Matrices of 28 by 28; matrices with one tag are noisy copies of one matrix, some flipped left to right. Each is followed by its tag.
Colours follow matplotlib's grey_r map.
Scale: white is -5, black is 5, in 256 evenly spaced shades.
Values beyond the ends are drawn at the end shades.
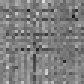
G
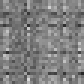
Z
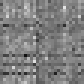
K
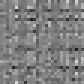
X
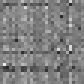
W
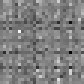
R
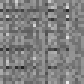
X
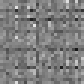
X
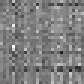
W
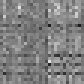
K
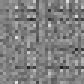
X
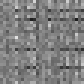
X
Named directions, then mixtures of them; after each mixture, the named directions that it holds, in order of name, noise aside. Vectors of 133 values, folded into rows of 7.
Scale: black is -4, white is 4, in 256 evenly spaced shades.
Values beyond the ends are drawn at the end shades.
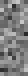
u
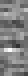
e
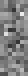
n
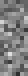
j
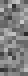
u.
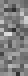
j, n, u.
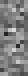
e, n.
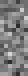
j.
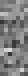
e, j, n.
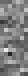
e, j, u.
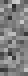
u.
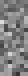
j.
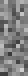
j, n.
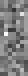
n.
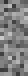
e, j, u.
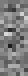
j, n.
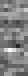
e.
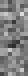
e, n.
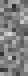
j, u.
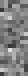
e, n, u.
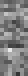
e, j, n.
